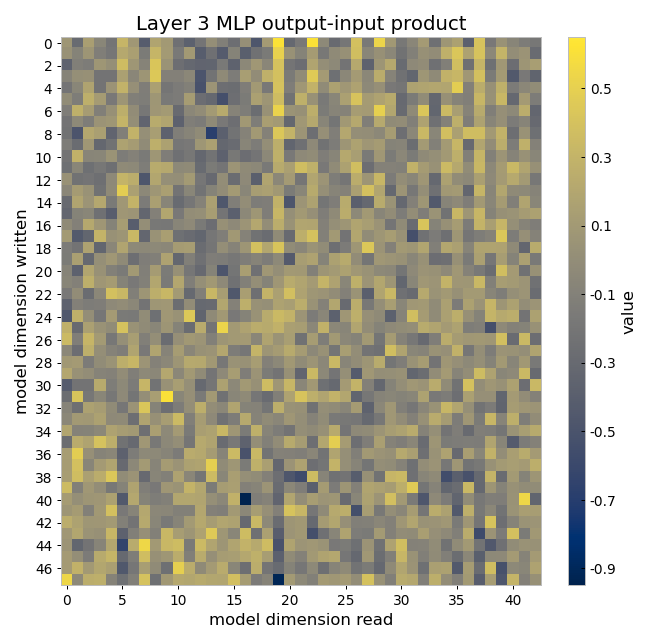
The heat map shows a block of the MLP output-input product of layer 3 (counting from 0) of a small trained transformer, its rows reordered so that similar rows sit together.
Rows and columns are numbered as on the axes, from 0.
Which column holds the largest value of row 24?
11
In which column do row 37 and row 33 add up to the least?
27
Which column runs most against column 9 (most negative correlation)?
2
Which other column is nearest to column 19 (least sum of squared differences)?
37
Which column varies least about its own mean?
23
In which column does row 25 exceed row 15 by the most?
14
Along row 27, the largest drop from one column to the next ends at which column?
36
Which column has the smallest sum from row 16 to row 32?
12
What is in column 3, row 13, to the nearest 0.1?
-0.2
